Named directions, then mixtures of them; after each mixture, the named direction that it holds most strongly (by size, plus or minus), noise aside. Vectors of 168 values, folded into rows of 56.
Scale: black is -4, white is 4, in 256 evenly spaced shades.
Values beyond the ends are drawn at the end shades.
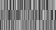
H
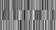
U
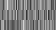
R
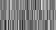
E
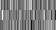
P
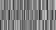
H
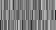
E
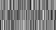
H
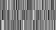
R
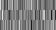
P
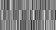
P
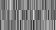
R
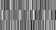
P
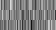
P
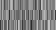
E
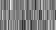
E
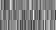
P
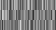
U
